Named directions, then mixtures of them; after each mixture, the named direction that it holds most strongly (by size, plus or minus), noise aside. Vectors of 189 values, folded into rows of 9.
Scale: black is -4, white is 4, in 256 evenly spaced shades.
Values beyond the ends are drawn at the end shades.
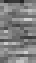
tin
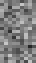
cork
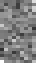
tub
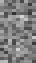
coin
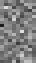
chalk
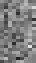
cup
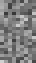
coin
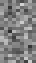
cork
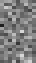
chalk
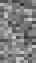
cork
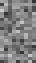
cork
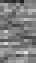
tin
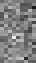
cup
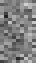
cup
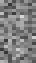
coin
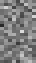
chalk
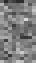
tin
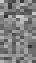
coin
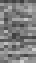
tin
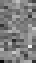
tub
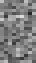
coin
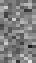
cork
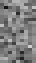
chalk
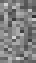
cup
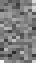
tub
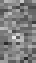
cork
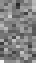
tub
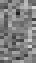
cup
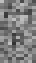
coin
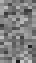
cork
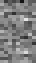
coin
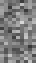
cork
